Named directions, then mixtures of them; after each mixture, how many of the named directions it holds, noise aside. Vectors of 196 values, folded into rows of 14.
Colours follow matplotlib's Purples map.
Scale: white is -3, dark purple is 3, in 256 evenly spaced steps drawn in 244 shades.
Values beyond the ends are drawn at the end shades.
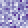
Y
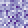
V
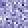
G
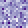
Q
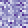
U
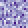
four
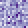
four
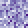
one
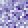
two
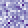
two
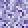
four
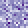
four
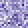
three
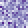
four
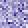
four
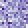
three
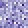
one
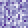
four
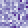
one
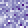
four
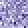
three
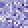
two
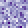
one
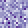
two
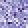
four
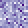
two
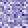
one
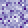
three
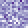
four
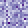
four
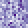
three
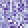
four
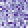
four
